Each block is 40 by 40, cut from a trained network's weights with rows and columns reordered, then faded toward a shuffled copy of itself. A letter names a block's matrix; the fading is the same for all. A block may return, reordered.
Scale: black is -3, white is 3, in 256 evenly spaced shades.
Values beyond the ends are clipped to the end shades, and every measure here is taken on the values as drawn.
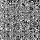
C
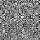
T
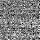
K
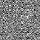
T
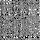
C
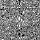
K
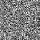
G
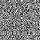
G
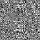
T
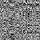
G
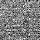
K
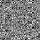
T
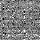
K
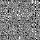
K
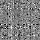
C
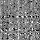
C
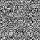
G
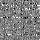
C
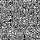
K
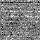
K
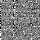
K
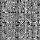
C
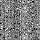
C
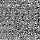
K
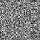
G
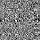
T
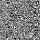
T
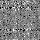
C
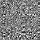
T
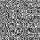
G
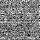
K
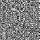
G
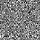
T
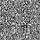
T
